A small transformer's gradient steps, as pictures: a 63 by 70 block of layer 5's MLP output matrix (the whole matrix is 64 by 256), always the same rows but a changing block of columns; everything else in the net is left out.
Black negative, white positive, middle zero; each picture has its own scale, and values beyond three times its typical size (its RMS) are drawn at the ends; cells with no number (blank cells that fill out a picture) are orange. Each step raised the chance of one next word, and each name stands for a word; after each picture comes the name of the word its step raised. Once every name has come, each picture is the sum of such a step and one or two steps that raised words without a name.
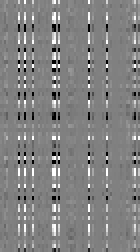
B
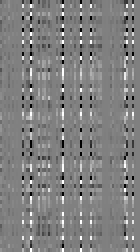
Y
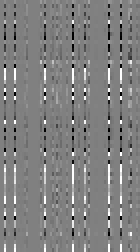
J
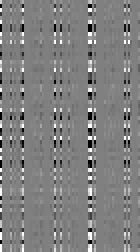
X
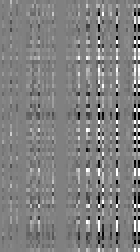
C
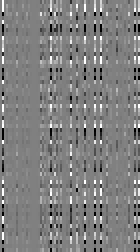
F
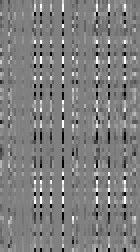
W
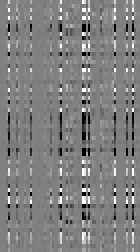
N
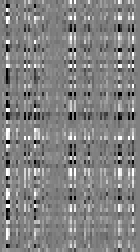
B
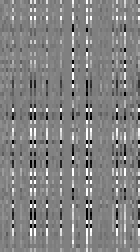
B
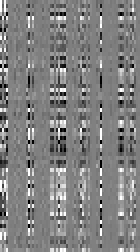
J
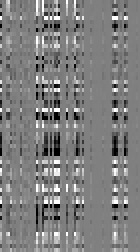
N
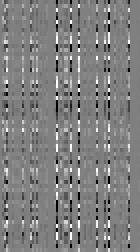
C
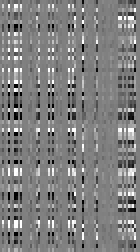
C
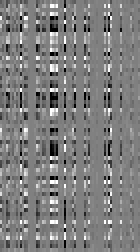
Y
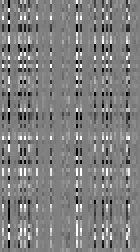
B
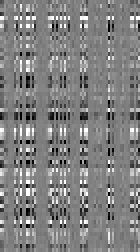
N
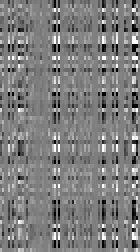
Y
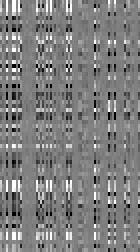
W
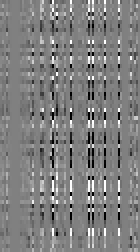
W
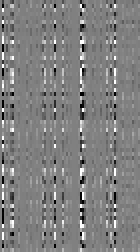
C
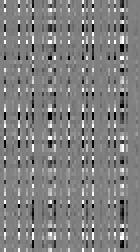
X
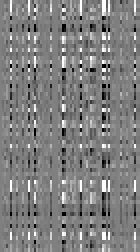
F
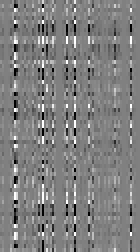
F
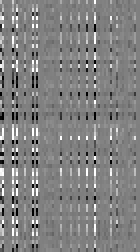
B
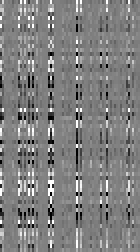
W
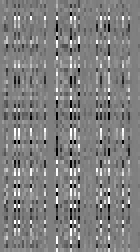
N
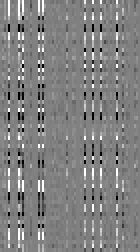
B
